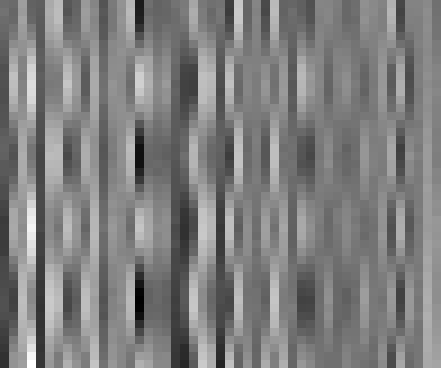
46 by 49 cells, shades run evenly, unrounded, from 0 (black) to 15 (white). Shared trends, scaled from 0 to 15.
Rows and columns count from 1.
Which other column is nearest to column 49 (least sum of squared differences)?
13
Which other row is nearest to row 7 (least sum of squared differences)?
15
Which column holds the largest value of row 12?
4
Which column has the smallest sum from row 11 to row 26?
5
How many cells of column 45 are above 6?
27
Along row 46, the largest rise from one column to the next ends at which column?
26
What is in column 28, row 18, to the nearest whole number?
6
